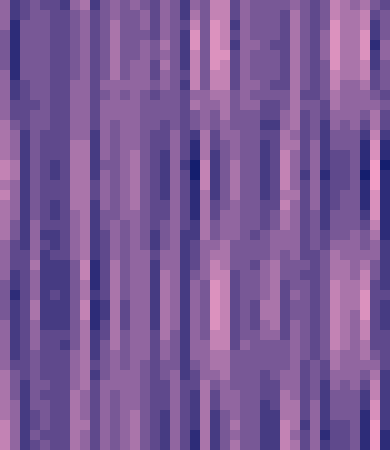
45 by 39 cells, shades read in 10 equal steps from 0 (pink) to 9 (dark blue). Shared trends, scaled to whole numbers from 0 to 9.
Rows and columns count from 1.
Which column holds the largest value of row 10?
2
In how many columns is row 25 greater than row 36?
13
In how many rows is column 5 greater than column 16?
1
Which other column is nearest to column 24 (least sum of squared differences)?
32
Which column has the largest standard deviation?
37
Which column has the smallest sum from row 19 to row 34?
9
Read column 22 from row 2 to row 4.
2 1 1
